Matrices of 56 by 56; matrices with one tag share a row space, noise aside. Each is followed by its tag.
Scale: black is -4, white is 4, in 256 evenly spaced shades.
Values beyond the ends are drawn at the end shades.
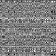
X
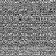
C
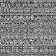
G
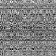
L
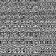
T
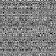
C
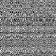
L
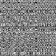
T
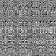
C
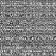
L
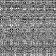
L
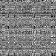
X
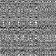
T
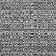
G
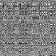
C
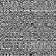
G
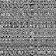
G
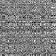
X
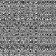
T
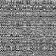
L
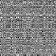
L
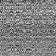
L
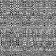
L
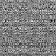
C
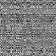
L
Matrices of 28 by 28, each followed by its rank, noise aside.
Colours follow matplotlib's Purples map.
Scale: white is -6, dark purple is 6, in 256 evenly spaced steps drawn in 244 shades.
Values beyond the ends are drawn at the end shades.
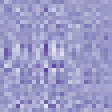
three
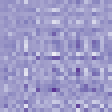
three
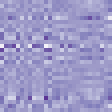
two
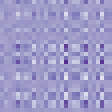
one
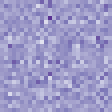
six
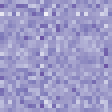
four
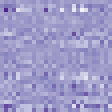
three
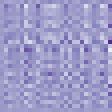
two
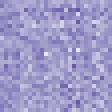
six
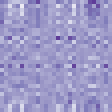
three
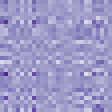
three
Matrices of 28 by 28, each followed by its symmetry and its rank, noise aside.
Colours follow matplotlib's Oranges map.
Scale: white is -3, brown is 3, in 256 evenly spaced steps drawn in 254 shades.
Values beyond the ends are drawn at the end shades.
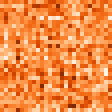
antisymmetric, rank six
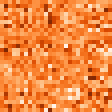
no symmetry, rank seven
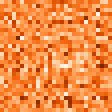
no symmetry, rank five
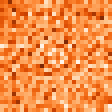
symmetric, rank seven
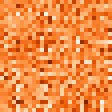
no symmetry, rank six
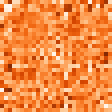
symmetric, rank six
